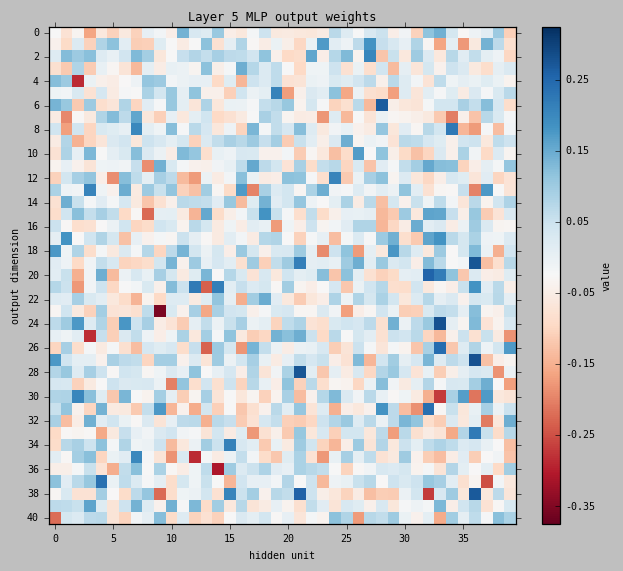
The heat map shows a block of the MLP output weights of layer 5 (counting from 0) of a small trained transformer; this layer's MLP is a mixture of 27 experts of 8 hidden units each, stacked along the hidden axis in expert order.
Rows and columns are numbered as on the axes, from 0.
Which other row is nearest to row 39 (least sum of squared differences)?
10
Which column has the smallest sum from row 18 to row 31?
5
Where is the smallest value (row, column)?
23, 9
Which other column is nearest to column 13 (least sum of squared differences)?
22
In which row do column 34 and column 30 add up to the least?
7
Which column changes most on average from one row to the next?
32
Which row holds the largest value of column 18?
15
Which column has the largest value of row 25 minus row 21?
13
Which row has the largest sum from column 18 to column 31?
19
